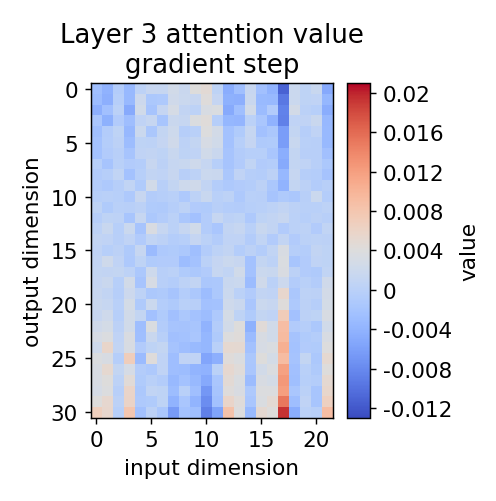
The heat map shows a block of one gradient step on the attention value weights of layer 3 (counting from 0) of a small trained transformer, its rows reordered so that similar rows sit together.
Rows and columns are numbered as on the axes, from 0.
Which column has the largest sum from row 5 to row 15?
10
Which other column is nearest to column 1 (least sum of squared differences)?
13
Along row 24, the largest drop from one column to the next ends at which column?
18
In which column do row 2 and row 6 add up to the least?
17
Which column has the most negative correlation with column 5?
4
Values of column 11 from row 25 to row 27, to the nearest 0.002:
-0.004 0 -0.002
